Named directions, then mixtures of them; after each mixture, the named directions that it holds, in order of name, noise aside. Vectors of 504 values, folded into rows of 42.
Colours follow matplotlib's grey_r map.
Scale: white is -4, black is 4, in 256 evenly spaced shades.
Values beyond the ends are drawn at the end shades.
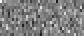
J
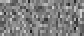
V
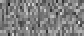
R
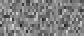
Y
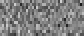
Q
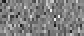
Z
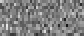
J, Q.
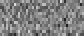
Q.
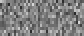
R, V.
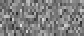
Y.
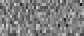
Q.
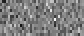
Z.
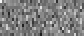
J.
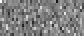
J.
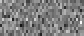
J, Y.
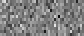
Z.
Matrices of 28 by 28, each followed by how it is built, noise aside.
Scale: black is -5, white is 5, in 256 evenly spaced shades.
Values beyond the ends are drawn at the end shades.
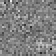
block diagonal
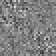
block diagonal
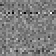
uneven rows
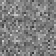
repeating rows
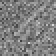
Hankel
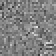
block diagonal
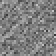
Hankel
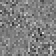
block diagonal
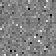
sparse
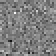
uneven rows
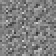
repeating rows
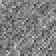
Hankel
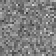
noise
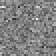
uneven rows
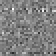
uneven rows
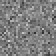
noise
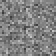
repeating rows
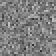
noise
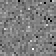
sparse
